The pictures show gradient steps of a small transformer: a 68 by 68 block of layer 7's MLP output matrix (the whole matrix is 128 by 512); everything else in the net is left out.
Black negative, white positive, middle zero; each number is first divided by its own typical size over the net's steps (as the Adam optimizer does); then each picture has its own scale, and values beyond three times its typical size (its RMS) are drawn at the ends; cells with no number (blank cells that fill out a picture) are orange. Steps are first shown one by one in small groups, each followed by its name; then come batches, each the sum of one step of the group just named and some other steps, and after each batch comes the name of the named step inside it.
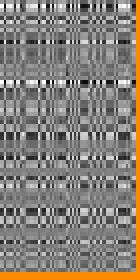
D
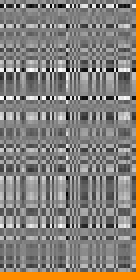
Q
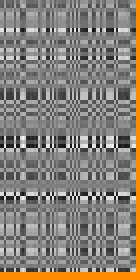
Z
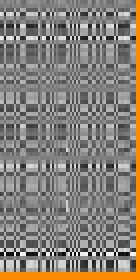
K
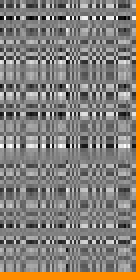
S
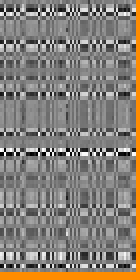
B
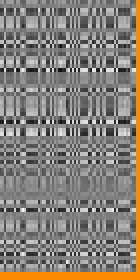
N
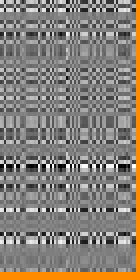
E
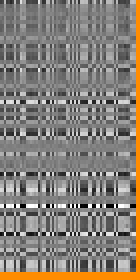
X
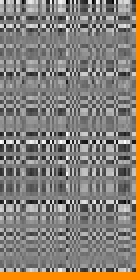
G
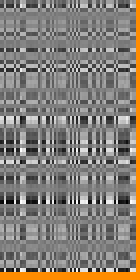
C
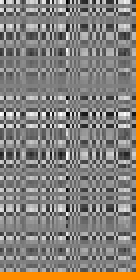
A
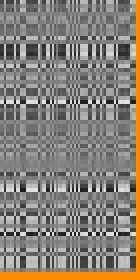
X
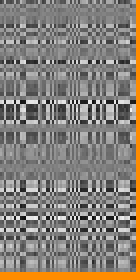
X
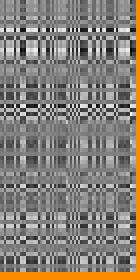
Z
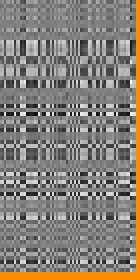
S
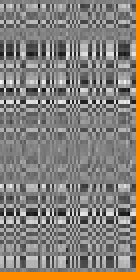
D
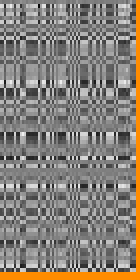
D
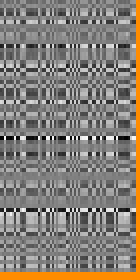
N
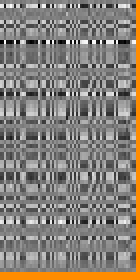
D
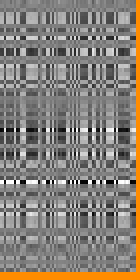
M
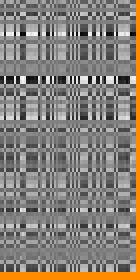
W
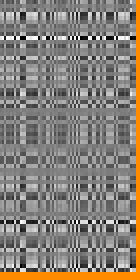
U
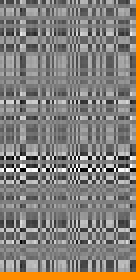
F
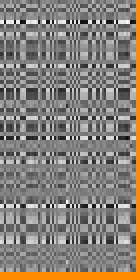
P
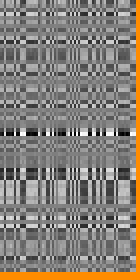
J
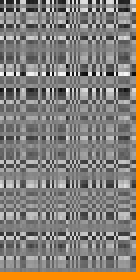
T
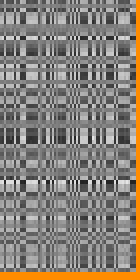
M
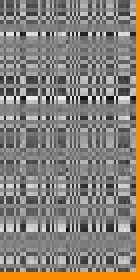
W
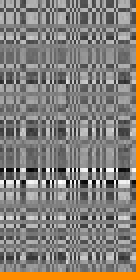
J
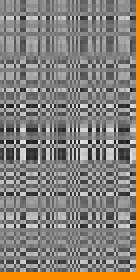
M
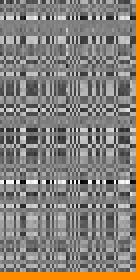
M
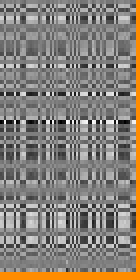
M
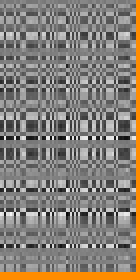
T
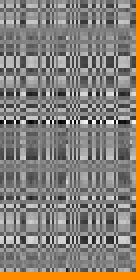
P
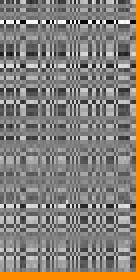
P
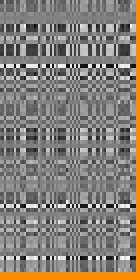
P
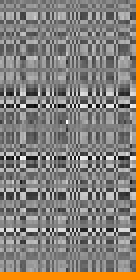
F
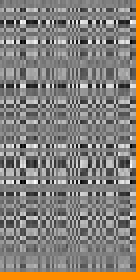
F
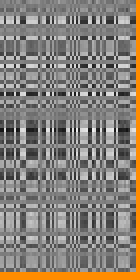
M
